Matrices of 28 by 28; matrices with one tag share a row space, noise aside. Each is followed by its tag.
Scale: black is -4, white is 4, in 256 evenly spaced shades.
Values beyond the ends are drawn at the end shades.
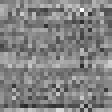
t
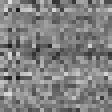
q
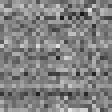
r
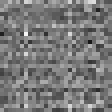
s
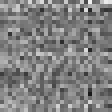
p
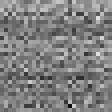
s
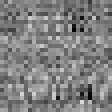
t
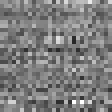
t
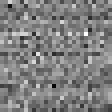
p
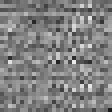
t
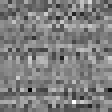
t
